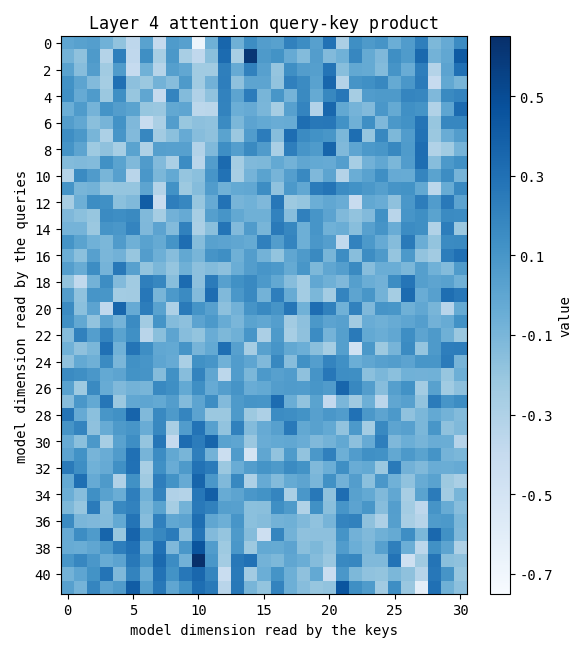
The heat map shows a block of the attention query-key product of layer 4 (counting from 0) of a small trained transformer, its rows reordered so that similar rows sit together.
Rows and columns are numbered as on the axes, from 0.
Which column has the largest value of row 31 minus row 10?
5
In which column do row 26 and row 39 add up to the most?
10
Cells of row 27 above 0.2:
3
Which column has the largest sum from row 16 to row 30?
16
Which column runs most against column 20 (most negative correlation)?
28
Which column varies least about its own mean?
23
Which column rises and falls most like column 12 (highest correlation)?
27
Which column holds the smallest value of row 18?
1
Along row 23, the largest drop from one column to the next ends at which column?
22
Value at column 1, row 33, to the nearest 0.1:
0.3
